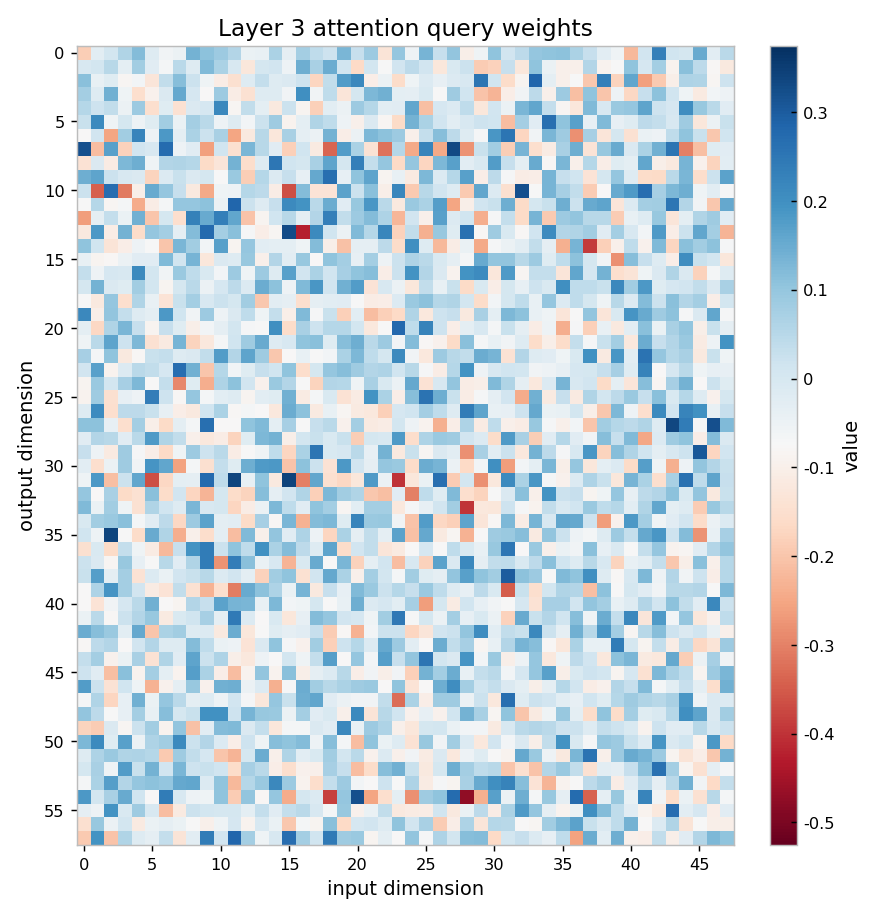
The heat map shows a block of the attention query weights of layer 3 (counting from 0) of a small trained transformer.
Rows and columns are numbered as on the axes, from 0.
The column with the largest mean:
44
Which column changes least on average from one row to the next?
47
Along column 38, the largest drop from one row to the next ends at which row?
3
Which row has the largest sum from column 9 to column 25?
11
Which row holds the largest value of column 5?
25
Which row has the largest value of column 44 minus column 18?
31
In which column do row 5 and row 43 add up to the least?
45
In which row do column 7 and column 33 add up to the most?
2
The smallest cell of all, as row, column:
54, 28
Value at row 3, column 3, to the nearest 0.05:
-0.05
